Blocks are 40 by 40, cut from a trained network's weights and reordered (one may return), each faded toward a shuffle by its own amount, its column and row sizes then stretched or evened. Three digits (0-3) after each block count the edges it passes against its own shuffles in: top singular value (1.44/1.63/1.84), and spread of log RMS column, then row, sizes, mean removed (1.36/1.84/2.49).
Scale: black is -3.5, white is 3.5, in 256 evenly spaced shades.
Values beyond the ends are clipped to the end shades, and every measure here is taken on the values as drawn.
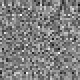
2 0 1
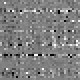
1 0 3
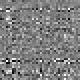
3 2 3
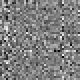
2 2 0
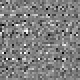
0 1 3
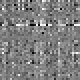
2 0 3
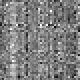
3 2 0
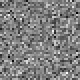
1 1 0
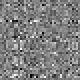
3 2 2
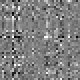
2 3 2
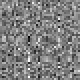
3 2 0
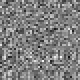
2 0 1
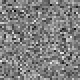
1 0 0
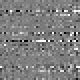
2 1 3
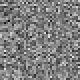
2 1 0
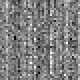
3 2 0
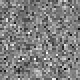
1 0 1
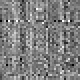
3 1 1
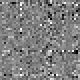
1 2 1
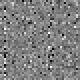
0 2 1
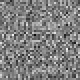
2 0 1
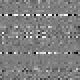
3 0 3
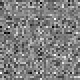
0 1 2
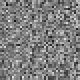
2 0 0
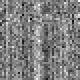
3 1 0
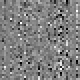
0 3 0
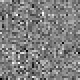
1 1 1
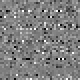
0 0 3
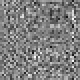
3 2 1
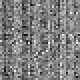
3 0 1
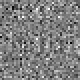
1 0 1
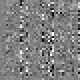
2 3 1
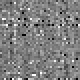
0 0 2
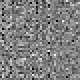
1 2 0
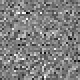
0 0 2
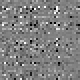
0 2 3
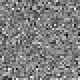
0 0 2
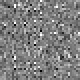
1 2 0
